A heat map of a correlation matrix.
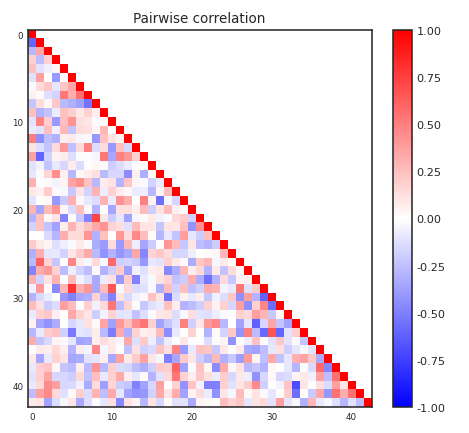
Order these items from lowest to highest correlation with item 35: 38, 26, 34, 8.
34, 38, 26, 8
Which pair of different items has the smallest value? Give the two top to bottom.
33, 40
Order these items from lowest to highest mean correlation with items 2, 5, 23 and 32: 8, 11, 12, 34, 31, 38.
8, 38, 34, 12, 31, 11
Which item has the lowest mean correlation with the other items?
30
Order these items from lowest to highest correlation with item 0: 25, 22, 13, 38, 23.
25, 22, 38, 23, 13
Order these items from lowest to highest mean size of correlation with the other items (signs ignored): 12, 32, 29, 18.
32, 18, 12, 29
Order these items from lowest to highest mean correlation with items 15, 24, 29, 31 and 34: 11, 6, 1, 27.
11, 27, 6, 1
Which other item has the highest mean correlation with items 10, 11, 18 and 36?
39
